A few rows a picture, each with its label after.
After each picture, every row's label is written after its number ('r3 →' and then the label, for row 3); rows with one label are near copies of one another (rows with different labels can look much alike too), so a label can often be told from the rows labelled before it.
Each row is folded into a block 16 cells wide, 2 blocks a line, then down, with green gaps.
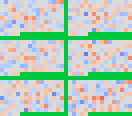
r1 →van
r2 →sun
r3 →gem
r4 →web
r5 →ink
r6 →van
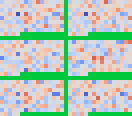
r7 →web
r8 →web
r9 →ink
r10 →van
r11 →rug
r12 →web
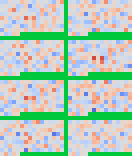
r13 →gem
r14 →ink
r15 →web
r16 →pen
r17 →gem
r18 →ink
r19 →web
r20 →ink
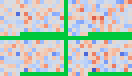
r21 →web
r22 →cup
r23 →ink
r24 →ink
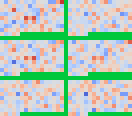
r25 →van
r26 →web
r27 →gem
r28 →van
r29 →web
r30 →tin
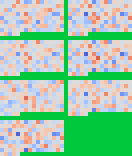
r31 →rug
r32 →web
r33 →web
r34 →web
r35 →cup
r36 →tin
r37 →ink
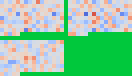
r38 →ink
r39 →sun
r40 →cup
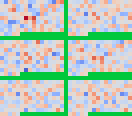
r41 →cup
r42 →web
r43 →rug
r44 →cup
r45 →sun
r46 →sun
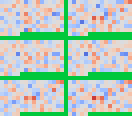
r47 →rug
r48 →van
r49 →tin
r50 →web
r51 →van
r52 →van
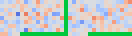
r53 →sun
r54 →van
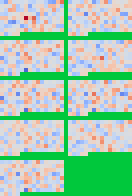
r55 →cup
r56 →web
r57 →rug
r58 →gem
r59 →ink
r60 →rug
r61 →tin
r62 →cup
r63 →ink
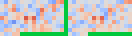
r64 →van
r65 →van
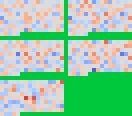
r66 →ink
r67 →ink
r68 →sun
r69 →rug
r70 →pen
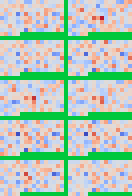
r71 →tin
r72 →gem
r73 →tin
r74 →ink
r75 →pen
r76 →pen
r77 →sun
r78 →web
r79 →rug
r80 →ink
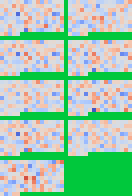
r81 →tin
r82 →gem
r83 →web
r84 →rug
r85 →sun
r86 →ink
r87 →ink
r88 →sun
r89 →cup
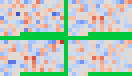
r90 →ink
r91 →cup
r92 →cup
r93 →cup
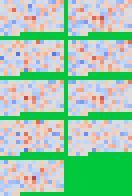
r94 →gem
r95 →pen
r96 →ink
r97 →van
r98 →pen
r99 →pen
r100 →rug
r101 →ink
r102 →pen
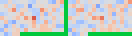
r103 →gem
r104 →gem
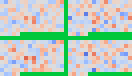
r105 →pen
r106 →ink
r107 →gem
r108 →sun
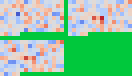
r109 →tin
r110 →pen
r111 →cup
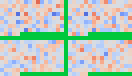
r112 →rug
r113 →web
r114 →gem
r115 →van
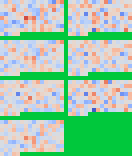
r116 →van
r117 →ink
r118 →van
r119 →rug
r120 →web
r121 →rug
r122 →cup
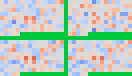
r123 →van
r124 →tin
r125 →pen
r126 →pen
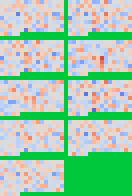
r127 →tin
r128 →ink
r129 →ink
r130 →pen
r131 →cup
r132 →ink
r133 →web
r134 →web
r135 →sun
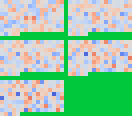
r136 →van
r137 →ink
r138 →ink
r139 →tin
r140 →ink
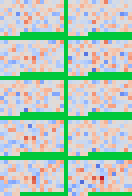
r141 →web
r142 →ink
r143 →pen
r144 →ink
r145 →rug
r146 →rug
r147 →gem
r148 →ink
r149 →pen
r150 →gem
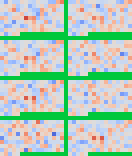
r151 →van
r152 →gem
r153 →van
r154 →rug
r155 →gem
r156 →sun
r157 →ink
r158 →pen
